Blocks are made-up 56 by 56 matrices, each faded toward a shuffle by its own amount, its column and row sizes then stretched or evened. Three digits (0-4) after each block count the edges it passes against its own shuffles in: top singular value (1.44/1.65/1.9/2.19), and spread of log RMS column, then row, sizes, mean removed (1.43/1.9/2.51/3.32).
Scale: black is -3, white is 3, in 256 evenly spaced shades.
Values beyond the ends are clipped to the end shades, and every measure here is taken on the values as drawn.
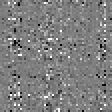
1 3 2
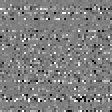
2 0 4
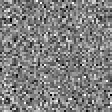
3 0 1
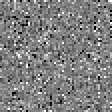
0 2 0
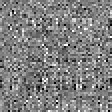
3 1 1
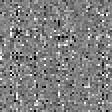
1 3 2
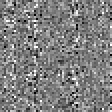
1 3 0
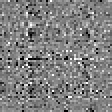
3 2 2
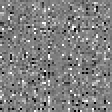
1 3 1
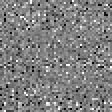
2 0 1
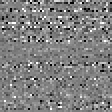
1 1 4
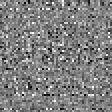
0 1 3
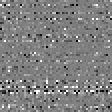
2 1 4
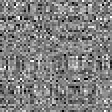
4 0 2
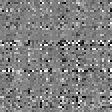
2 3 4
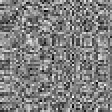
4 2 0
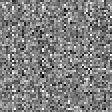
2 2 0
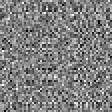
4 1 1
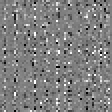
3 4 1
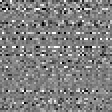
4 0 4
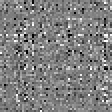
3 3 2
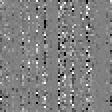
1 4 0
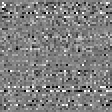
0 1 4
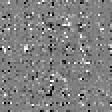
0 3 3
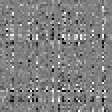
4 4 2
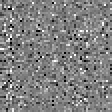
1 2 2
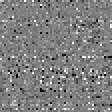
0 0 3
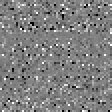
0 0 3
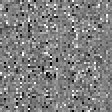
0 3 1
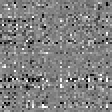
2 2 3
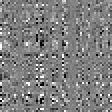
4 4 2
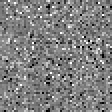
2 1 1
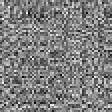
4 0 1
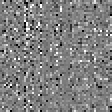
2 3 1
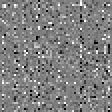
2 3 1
